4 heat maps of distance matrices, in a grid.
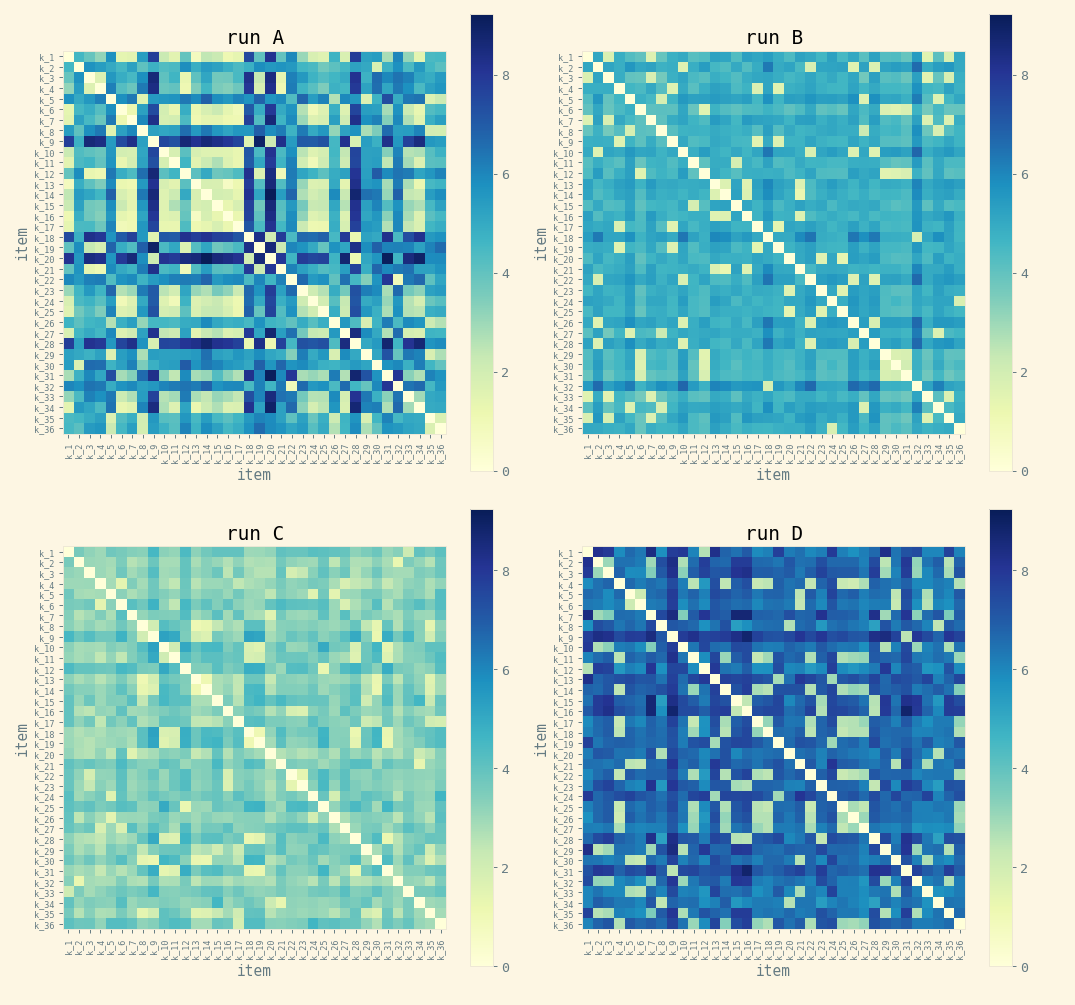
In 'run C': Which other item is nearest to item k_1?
k_33
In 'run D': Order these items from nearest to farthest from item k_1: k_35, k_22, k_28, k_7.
k_22, k_28, k_35, k_7
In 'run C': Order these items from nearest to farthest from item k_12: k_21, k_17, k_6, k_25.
k_25, k_21, k_17, k_6
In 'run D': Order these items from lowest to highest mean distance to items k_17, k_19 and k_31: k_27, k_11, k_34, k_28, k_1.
k_27, k_11, k_34, k_1, k_28
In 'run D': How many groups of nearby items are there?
8
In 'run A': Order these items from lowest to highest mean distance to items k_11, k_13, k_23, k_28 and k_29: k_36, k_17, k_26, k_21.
k_17, k_26, k_36, k_21
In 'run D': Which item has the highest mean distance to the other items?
k_9
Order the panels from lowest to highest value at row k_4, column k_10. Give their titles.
run C, run A, run B, run D
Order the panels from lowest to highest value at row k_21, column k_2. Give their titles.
run C, run B, run A, run D
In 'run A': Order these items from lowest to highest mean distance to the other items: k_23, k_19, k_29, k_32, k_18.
k_23, k_29, k_19, k_32, k_18
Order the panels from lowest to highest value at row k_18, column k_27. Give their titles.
run D, run C, run B, run A
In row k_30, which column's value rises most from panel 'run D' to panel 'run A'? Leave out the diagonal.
k_21
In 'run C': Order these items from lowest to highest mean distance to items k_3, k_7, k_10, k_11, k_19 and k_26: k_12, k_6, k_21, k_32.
k_32, k_6, k_21, k_12
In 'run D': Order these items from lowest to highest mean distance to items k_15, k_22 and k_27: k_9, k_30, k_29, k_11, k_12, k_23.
k_11, k_23, k_12, k_30, k_29, k_9
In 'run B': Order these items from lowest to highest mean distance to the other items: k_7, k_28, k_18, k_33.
k_33, k_7, k_28, k_18
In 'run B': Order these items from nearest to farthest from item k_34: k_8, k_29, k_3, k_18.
k_8, k_3, k_29, k_18
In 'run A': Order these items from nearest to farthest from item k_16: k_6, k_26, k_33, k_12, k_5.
k_6, k_33, k_12, k_26, k_5
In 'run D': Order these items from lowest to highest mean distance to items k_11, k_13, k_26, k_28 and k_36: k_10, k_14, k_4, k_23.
k_4, k_14, k_23, k_10
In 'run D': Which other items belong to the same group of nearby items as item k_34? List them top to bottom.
k_8, k_20
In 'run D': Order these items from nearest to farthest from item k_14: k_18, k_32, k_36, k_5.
k_18, k_36, k_32, k_5
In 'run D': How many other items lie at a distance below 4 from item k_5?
4
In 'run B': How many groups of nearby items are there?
10
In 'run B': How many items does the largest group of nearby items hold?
5
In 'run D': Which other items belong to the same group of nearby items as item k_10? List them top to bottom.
k_2, k_3, k_7, k_29, k_32, k_35
